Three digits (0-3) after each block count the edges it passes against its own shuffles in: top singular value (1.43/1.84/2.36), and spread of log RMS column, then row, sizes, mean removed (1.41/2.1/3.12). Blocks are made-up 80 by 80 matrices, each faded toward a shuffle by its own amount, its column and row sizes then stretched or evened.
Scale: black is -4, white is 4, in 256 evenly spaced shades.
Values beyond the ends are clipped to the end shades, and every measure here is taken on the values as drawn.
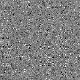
2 1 1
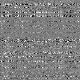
2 0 3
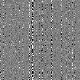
3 3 0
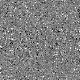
1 1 1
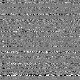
2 0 3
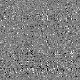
2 1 2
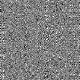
2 2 0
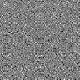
3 0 1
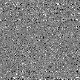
0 1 2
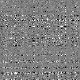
0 2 3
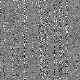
1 3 0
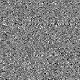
2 0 2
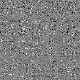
1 1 2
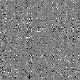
2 2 2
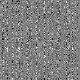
1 3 1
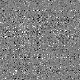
2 1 2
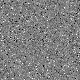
0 0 0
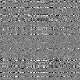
3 1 3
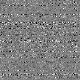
0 1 3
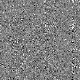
0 2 1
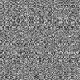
3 0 2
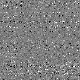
1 1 2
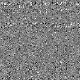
1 2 2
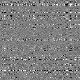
3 1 3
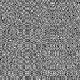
3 0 1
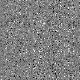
0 2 0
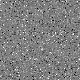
1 0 0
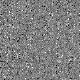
0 2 0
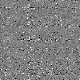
1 1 2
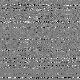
1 1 3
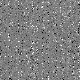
0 2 0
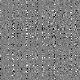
1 3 2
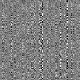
3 3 1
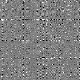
3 2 2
